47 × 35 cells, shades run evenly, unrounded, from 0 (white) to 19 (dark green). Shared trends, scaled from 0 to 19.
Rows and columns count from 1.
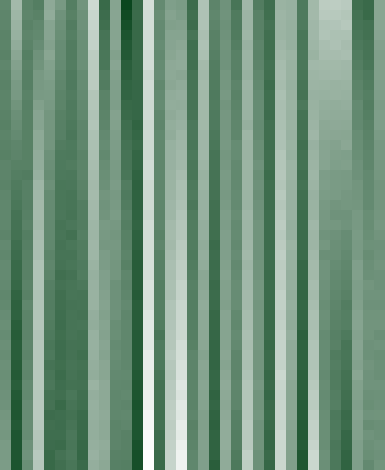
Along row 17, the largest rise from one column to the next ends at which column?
15
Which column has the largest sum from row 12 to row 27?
13
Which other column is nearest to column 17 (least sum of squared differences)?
26
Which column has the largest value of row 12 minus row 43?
17
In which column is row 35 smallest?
14
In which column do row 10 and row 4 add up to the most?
12
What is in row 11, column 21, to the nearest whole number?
11
